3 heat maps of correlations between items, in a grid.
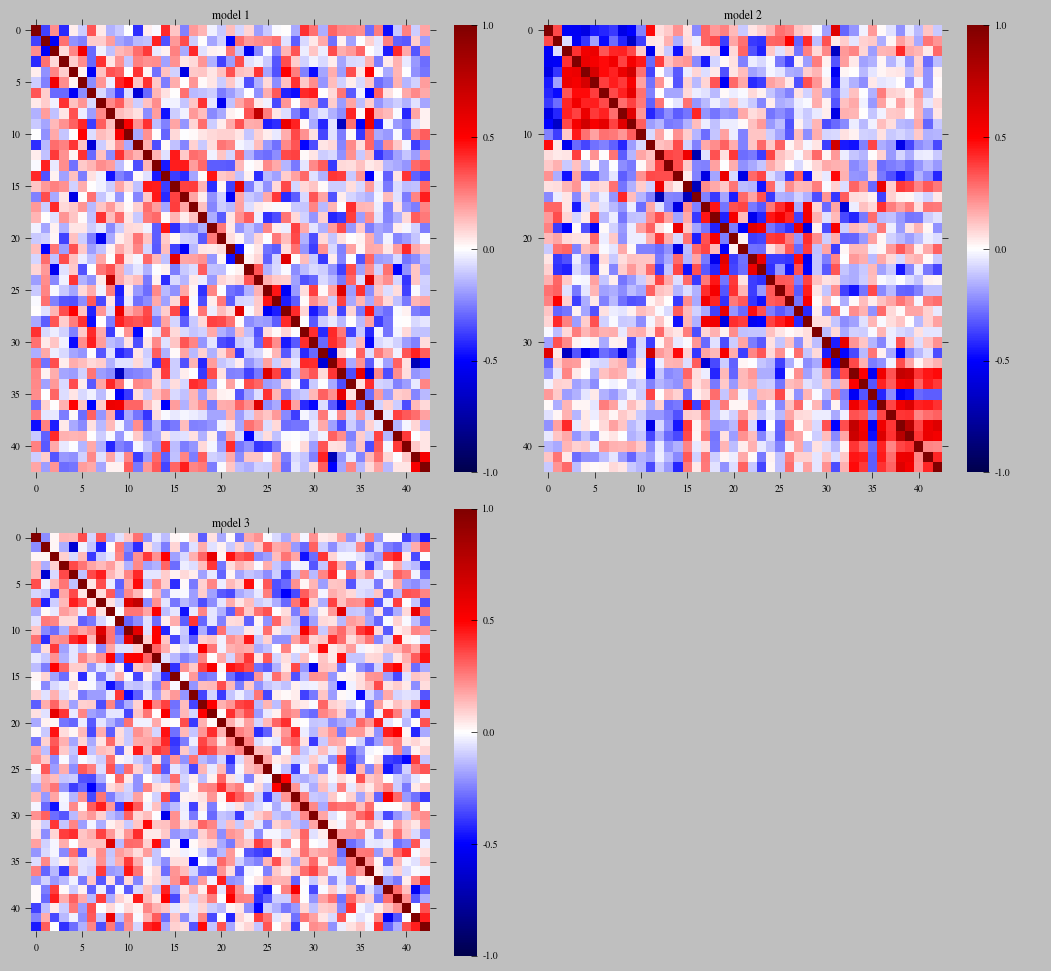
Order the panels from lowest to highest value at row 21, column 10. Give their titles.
model 2, model 3, model 1
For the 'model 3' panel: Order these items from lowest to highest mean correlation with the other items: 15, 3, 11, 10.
15, 3, 10, 11
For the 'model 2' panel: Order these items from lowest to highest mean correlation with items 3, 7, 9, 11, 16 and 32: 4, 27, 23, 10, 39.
39, 27, 23, 10, 4
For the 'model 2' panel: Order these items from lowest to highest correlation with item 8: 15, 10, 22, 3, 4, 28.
15, 28, 22, 10, 3, 4
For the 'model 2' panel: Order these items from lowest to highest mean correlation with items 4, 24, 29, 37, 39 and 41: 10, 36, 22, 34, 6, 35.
35, 22, 10, 6, 34, 36
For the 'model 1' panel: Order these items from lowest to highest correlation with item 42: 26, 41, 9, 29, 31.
29, 9, 26, 31, 41
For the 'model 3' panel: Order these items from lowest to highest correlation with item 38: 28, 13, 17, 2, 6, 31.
6, 13, 31, 17, 2, 28
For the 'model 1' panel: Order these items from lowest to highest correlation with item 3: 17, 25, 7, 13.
25, 17, 13, 7
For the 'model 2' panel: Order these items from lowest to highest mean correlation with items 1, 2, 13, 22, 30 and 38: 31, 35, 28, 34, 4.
31, 35, 4, 28, 34
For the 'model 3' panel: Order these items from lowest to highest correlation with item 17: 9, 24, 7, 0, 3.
7, 3, 0, 24, 9
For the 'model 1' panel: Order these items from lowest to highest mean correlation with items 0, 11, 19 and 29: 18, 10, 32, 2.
18, 10, 2, 32
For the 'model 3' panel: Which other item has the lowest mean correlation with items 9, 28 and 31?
25
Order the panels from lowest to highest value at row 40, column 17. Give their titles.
model 1, model 3, model 2
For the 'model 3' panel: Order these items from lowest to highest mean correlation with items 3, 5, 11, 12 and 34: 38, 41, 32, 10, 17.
17, 41, 38, 10, 32
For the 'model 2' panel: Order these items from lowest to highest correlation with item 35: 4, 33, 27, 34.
33, 34, 27, 4
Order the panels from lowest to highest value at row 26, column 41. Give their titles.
model 3, model 1, model 2
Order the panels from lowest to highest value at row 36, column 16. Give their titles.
model 2, model 1, model 3
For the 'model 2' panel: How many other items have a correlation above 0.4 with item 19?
5
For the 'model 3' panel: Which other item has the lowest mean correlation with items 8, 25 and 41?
38
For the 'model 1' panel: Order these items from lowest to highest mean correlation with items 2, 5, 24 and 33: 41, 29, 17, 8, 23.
23, 41, 29, 8, 17
